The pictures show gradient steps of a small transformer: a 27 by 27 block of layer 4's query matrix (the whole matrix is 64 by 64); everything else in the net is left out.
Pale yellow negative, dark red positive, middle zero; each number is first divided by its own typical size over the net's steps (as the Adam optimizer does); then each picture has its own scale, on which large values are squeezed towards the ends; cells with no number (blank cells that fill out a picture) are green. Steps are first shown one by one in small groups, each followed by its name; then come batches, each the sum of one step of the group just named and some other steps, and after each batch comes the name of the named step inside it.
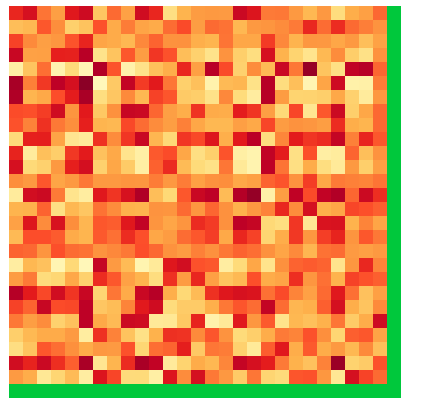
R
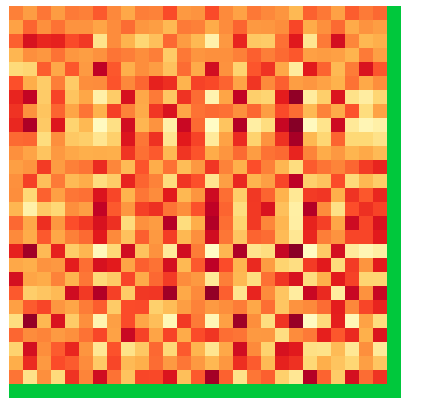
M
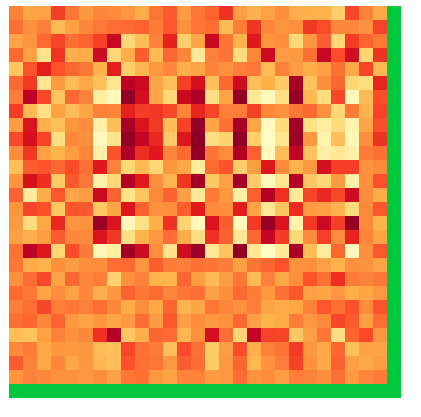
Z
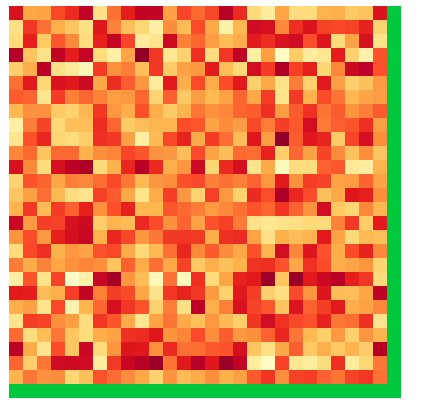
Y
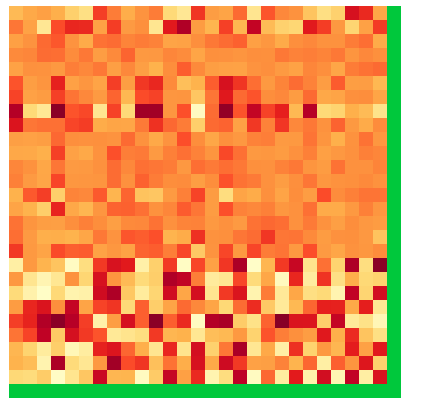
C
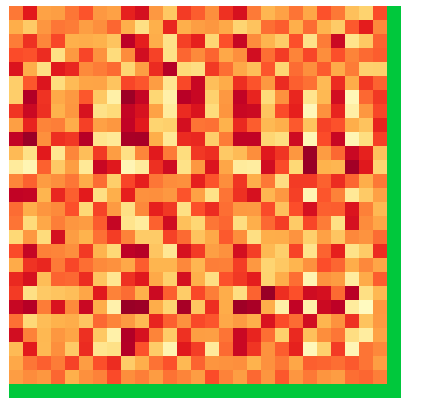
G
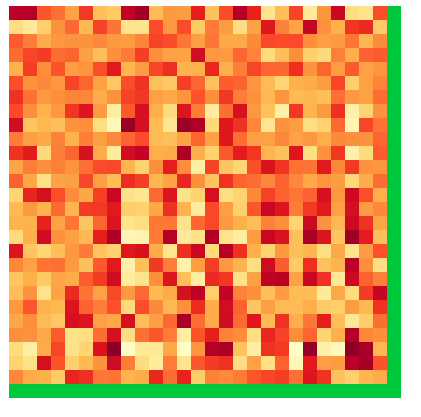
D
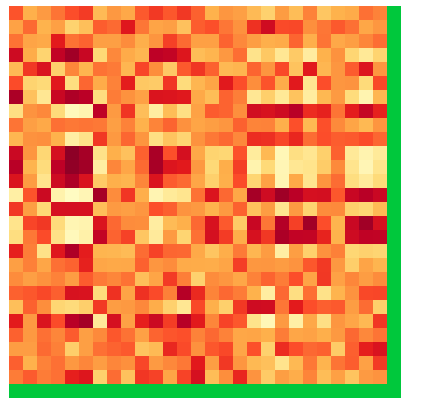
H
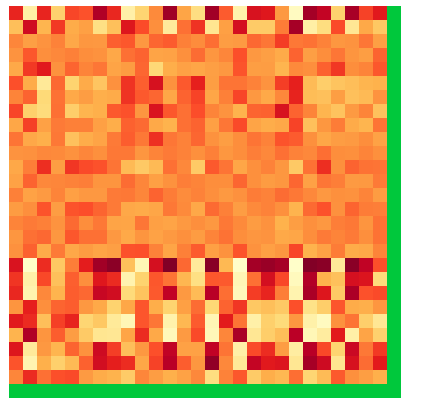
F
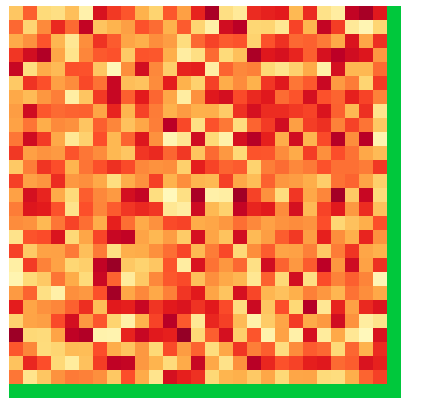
C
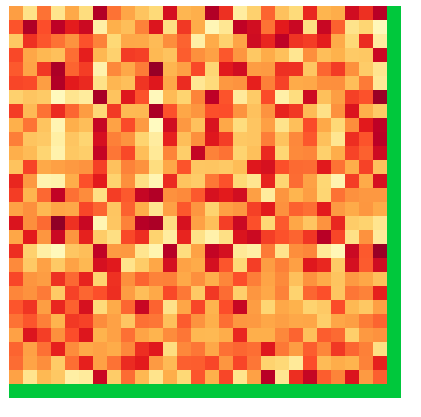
F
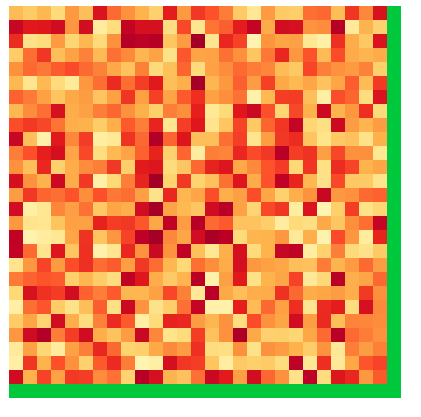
M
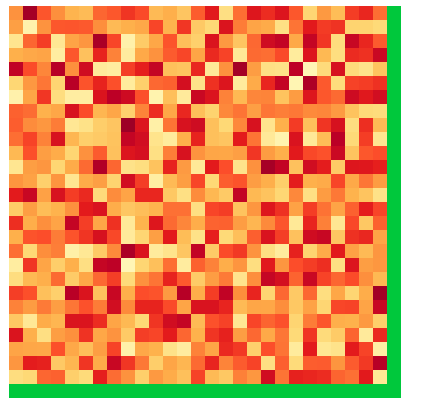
D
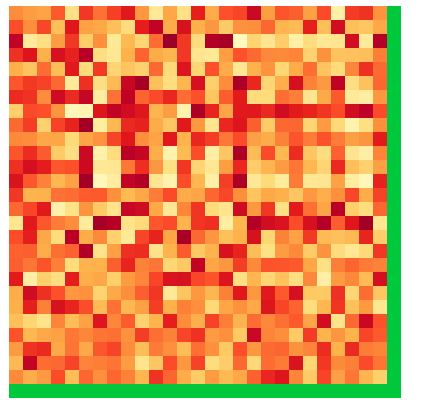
Z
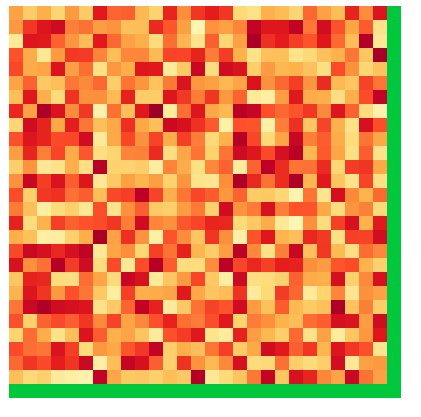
Z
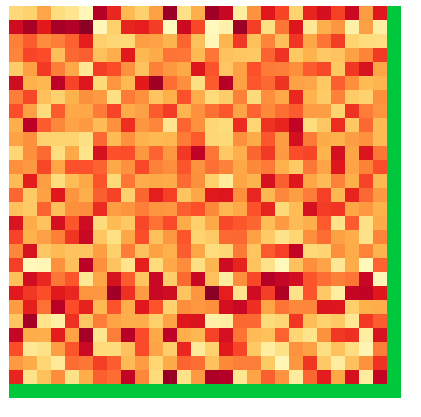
M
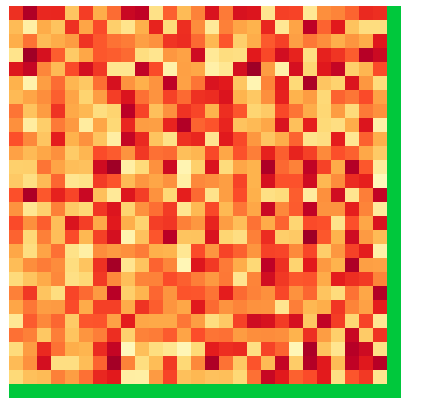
D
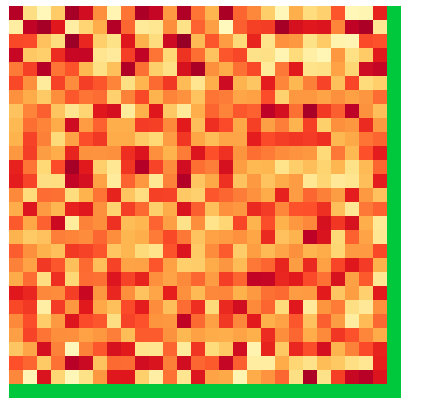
Y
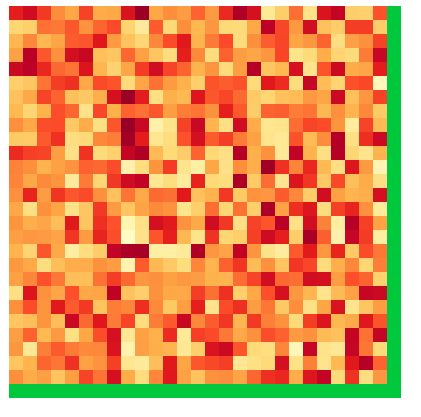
D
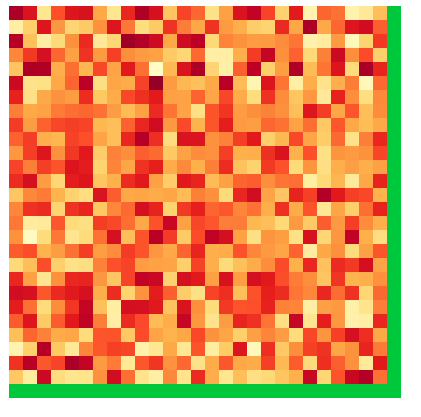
R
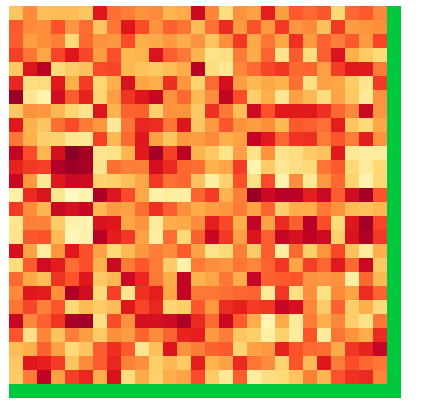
H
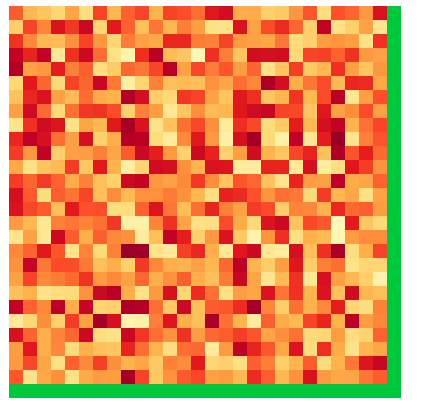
G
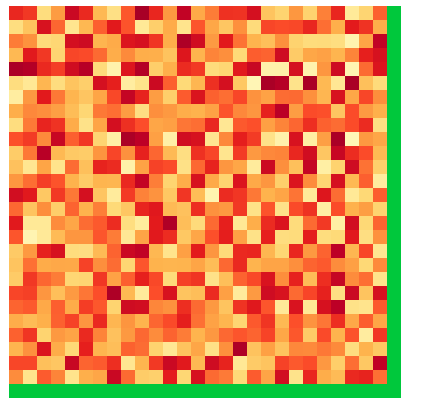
G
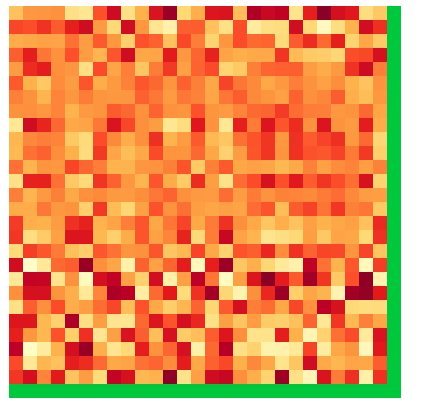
F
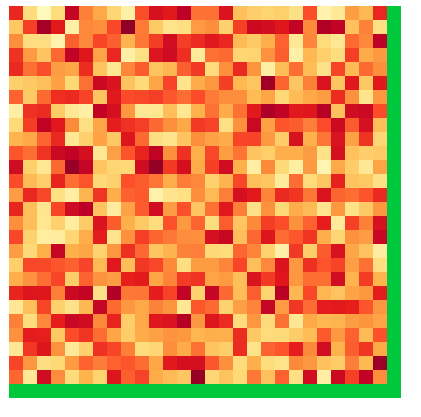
H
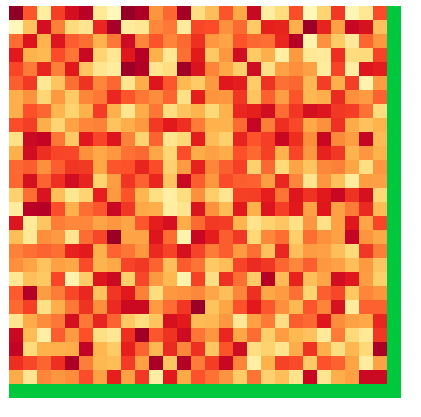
Y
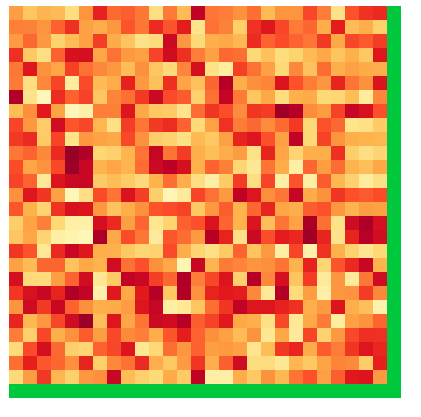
H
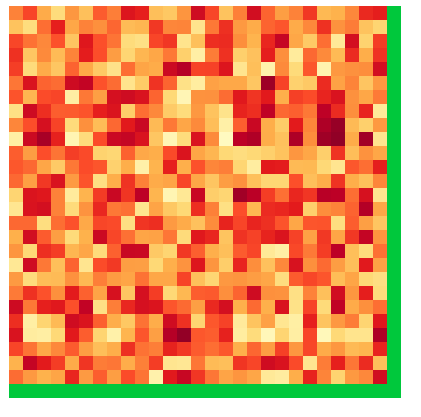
R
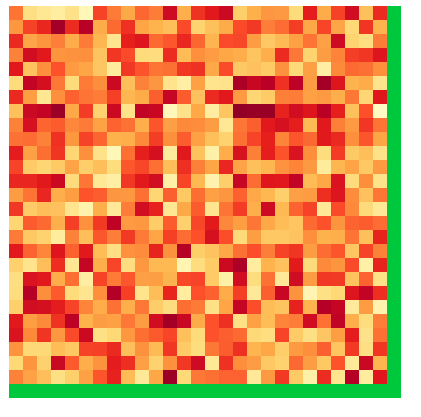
C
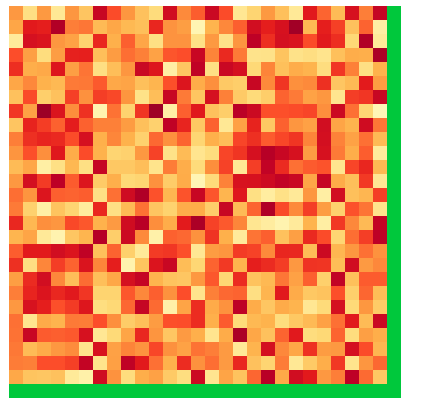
F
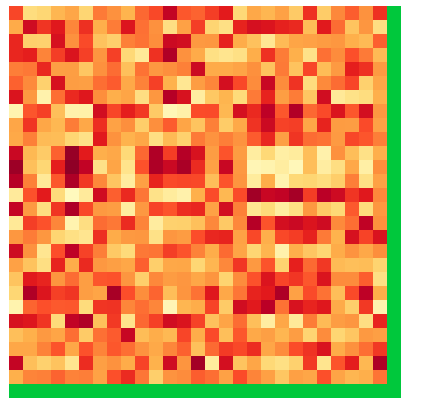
H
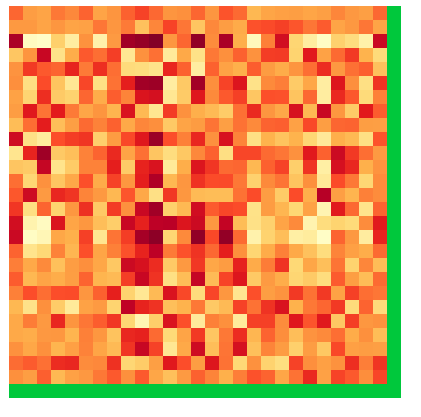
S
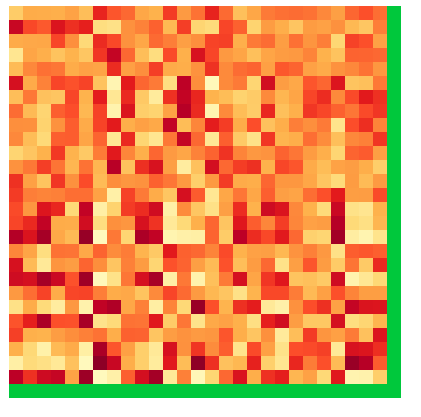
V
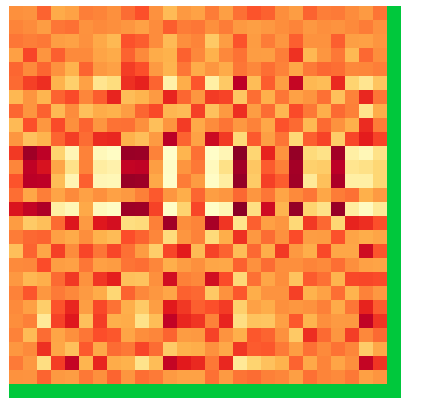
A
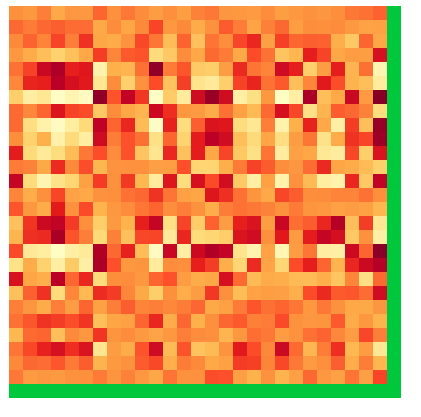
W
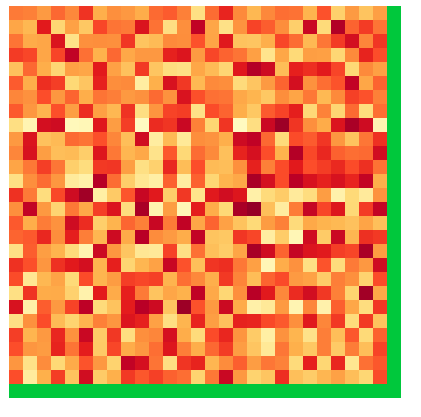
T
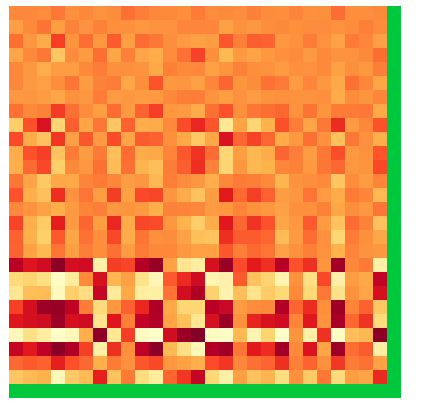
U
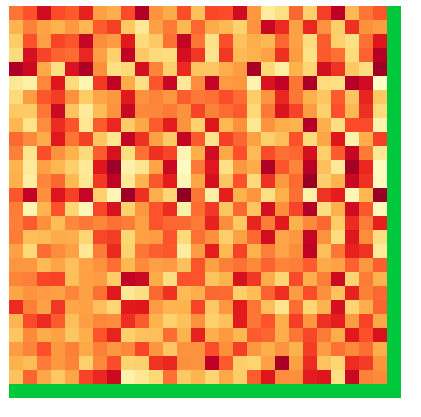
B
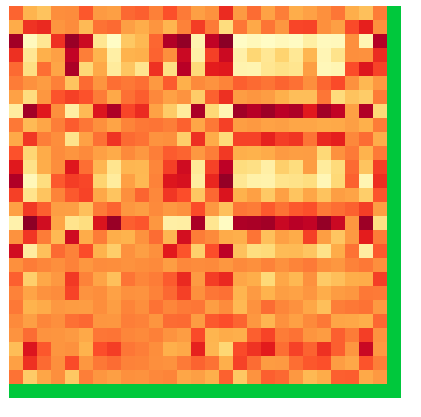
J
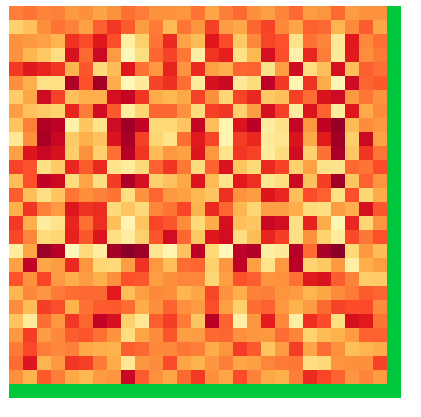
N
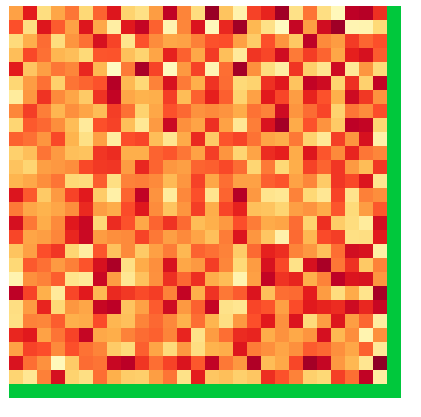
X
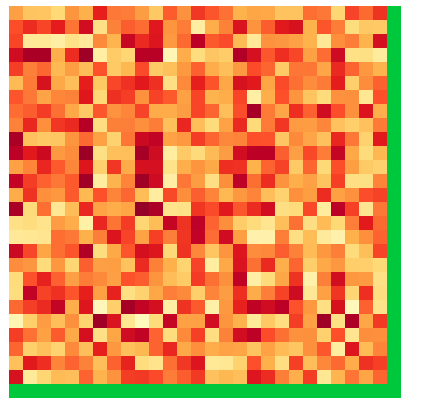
S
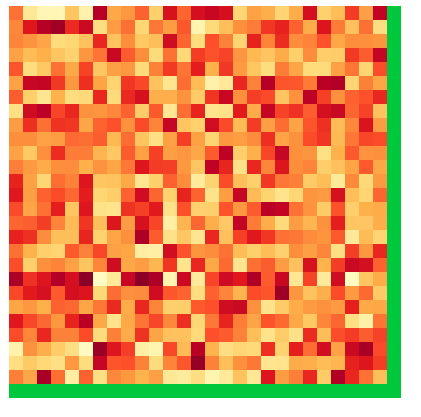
V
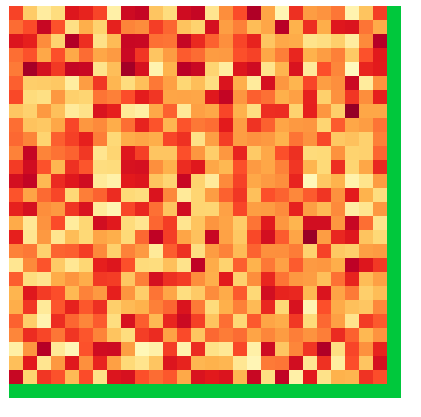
A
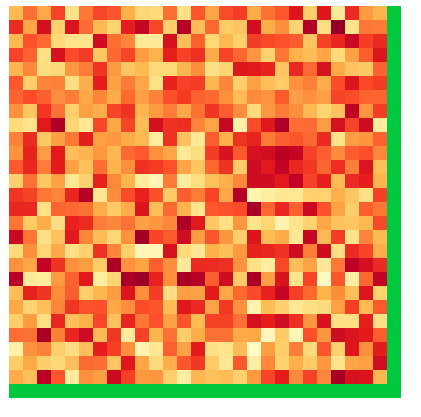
T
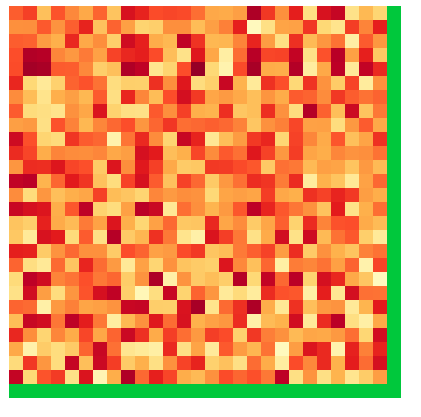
V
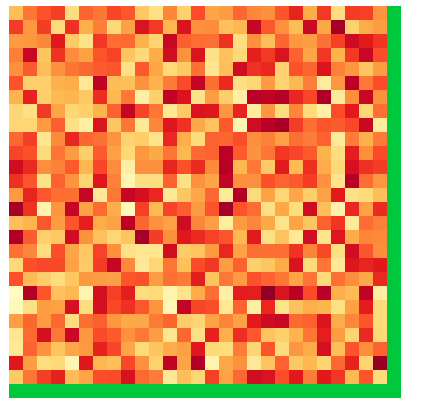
T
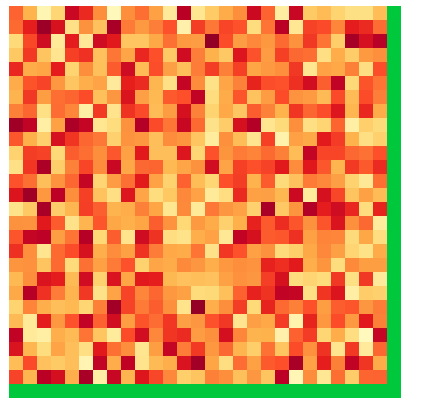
V
